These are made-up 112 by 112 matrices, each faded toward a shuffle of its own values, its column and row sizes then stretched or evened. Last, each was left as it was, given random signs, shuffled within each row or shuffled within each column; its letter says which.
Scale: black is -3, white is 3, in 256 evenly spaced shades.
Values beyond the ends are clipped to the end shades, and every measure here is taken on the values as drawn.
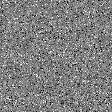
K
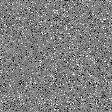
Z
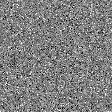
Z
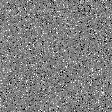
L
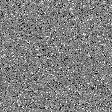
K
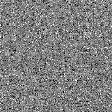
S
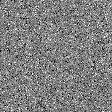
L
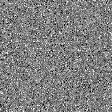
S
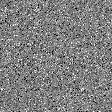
K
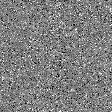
L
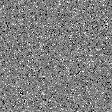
Z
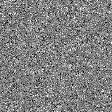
Z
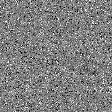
Z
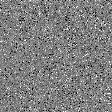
Z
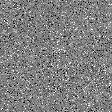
Z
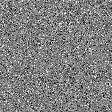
K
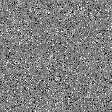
Z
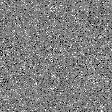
S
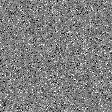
K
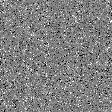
L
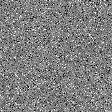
K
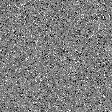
Z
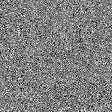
S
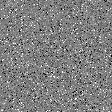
Z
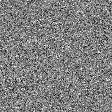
K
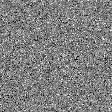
K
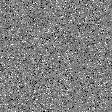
L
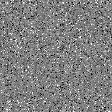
S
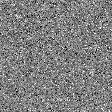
K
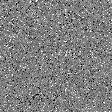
L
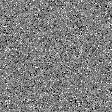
Z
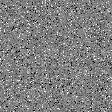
S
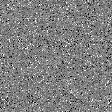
S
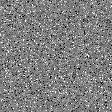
K
